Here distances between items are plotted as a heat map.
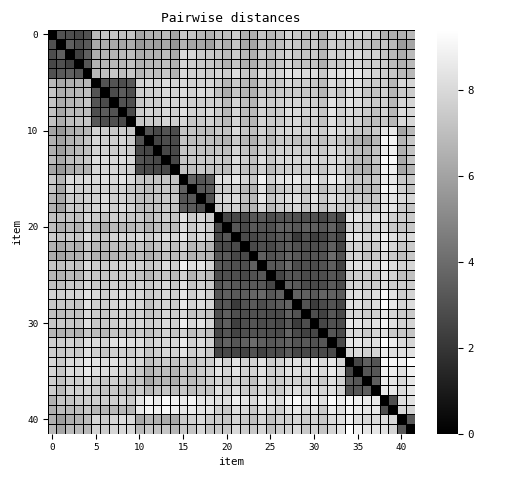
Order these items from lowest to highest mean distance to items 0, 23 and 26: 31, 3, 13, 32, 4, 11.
31, 32, 3, 4, 11, 13
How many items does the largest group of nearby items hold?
15
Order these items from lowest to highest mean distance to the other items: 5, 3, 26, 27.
26, 27, 3, 5
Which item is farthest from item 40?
34
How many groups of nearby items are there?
8
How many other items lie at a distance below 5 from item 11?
4
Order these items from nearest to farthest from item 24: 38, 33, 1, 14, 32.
33, 32, 1, 14, 38
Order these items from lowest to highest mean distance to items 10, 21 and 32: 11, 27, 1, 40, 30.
30, 27, 11, 1, 40
